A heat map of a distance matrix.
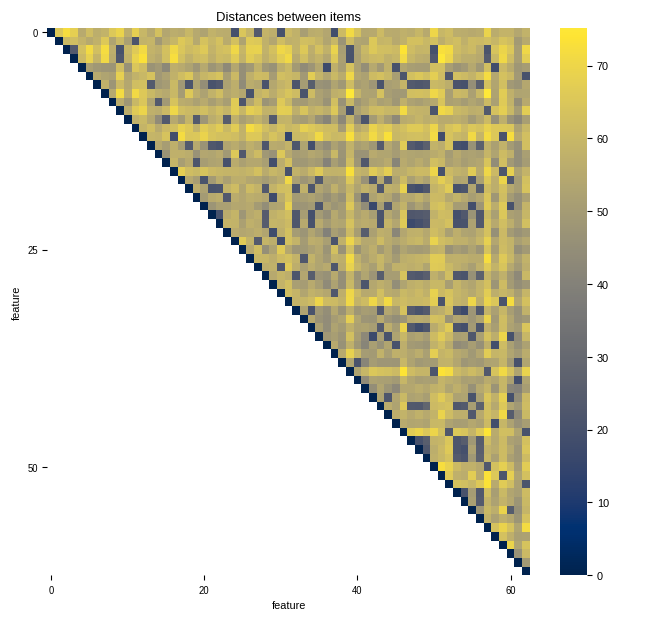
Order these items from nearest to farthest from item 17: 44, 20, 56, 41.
20, 44, 41, 56
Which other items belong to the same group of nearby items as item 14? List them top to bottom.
8, 25
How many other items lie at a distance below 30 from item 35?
6
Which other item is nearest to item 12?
31
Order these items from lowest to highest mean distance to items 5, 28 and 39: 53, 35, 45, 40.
53, 40, 45, 35
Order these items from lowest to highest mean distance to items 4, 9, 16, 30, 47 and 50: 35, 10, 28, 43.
28, 43, 10, 35
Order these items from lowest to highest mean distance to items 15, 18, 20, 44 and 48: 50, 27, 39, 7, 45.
45, 27, 7, 50, 39
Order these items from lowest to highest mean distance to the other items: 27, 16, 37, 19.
19, 37, 27, 16
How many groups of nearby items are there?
12
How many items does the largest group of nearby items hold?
15
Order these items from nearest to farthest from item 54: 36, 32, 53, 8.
32, 53, 36, 8
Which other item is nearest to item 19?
29
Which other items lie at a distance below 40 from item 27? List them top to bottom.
0, 24, 30, 37
